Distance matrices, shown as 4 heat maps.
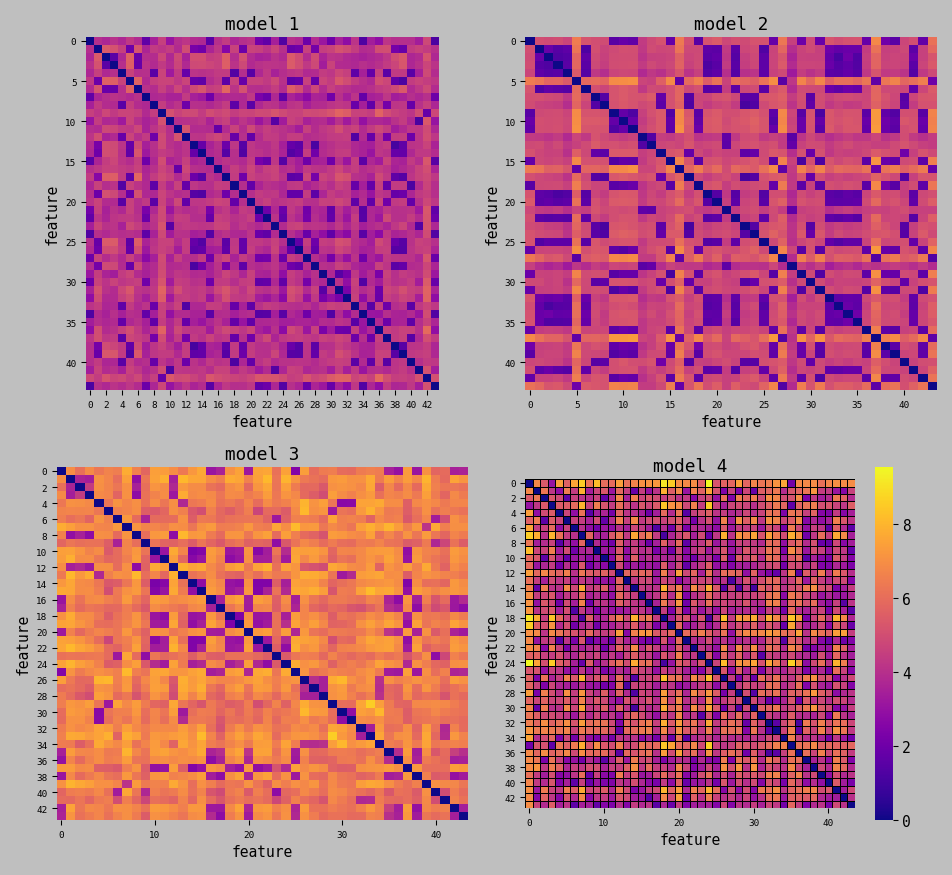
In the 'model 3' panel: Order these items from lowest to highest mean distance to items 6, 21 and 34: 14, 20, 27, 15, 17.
14, 15, 27, 17, 20
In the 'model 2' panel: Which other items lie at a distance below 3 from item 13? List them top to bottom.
12, 21, 28
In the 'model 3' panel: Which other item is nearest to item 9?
23
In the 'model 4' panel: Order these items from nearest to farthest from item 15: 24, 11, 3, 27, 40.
11, 40, 27, 3, 24
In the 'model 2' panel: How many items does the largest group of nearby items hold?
14
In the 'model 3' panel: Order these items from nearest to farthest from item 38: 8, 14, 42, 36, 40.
42, 36, 40, 8, 14
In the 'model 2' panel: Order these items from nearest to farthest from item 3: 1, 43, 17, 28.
1, 28, 17, 43
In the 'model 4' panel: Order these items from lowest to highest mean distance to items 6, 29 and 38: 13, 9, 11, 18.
11, 9, 13, 18
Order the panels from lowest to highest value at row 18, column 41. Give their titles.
model 1, model 2, model 3, model 4
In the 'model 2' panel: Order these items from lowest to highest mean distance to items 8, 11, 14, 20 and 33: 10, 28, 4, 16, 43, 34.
4, 34, 28, 10, 43, 16
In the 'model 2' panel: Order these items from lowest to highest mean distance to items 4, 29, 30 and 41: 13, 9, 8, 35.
35, 8, 9, 13
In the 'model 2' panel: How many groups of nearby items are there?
5
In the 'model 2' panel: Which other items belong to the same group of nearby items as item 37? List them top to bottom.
5, 16, 27, 43
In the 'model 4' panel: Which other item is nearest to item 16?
42
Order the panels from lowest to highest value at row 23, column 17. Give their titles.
model 2, model 4, model 1, model 3
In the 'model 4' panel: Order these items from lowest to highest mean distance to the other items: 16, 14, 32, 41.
16, 14, 41, 32
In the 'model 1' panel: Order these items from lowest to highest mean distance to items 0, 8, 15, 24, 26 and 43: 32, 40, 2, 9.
32, 40, 2, 9
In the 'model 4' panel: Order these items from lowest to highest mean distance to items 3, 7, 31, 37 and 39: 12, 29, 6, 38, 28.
6, 38, 29, 12, 28
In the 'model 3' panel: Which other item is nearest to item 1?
8
